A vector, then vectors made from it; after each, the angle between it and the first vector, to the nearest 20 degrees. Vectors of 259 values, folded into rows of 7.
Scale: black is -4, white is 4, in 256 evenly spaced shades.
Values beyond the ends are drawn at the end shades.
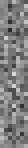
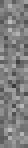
160 degrees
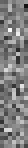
140 degrees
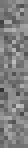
120 degrees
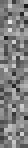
160 degrees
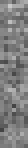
140 degrees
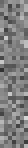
60 degrees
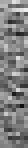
60 degrees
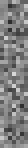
20 degrees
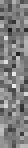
40 degrees
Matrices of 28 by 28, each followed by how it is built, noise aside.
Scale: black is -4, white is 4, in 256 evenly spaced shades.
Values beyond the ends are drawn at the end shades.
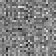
low rank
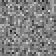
repeating columns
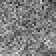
smooth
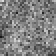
smooth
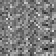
repeating rows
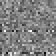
uneven rows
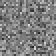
blocks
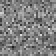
repeating columns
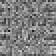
blocks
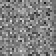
repeating rows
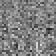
low rank
